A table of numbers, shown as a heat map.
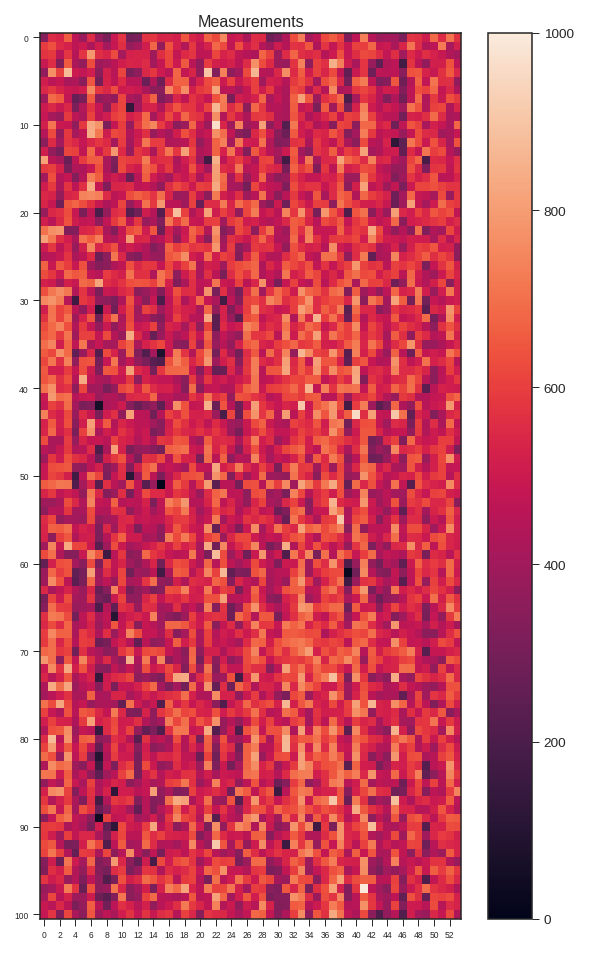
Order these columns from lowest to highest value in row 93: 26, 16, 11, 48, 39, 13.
13, 39, 16, 48, 26, 11
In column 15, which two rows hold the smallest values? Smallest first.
51, 36
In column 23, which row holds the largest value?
61
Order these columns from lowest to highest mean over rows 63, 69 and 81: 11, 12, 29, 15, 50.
12, 15, 11, 29, 50
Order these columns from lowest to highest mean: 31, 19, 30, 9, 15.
15, 30, 9, 31, 19
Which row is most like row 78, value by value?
6
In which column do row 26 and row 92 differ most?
31
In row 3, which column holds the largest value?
37
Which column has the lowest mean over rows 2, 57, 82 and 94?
7
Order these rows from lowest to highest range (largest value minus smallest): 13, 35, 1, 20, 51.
1, 35, 13, 20, 51
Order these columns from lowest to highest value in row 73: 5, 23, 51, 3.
23, 5, 51, 3
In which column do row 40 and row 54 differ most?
34
